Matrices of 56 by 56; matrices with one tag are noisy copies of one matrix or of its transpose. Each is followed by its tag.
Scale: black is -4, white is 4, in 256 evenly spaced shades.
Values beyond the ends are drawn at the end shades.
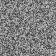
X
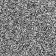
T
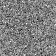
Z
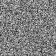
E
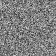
X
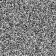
Z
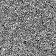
T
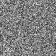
E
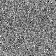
Z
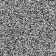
X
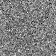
Z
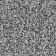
Z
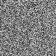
T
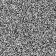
E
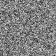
X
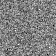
Z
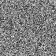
Z
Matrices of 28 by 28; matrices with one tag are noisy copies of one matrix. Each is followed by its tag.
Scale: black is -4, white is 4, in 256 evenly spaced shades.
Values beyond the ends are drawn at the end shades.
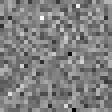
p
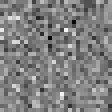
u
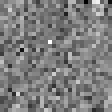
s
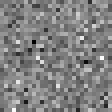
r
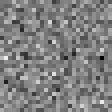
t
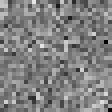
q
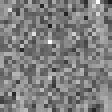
s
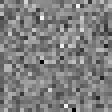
p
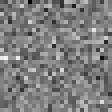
t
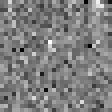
s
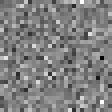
t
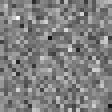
u
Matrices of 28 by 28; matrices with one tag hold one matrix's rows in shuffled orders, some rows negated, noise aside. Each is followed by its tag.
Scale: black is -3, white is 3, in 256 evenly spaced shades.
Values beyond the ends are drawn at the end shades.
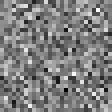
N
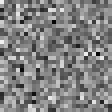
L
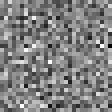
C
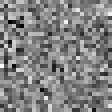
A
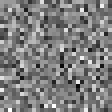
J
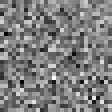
L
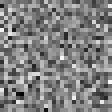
A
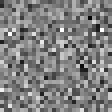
J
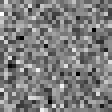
A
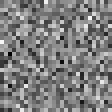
J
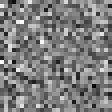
A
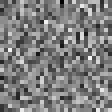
J
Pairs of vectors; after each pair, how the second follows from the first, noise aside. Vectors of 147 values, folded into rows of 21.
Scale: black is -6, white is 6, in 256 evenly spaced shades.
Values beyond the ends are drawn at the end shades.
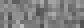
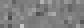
partly zeroed.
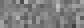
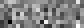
wrapped around, scaled up.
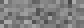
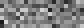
wrapped around, scaled up.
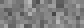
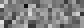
wrapped around, scaled up.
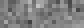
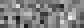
wrapped around, scaled up.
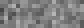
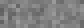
shrunk.
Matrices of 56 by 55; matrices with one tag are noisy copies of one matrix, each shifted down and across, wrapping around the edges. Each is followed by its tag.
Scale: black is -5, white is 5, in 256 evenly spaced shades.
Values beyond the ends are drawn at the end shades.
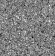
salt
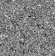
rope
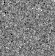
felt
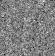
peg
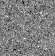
rope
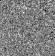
felt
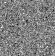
peg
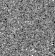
felt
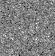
salt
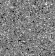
rope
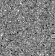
peg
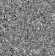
felt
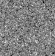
salt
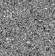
rope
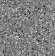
felt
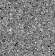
salt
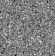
salt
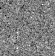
salt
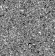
rope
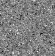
rope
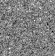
salt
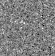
felt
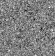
rope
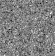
peg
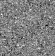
rope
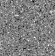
rope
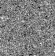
rope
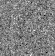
peg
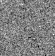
rope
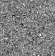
rope
